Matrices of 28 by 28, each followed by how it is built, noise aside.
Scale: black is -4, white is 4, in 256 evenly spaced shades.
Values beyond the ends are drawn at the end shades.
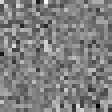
block diagonal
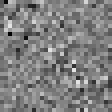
block diagonal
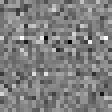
uneven rows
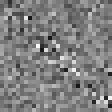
banded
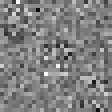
block diagonal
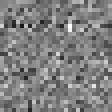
uneven rows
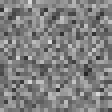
repeating columns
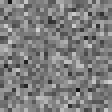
noise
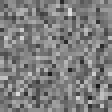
noise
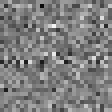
uneven rows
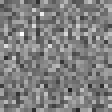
repeating columns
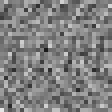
repeating columns
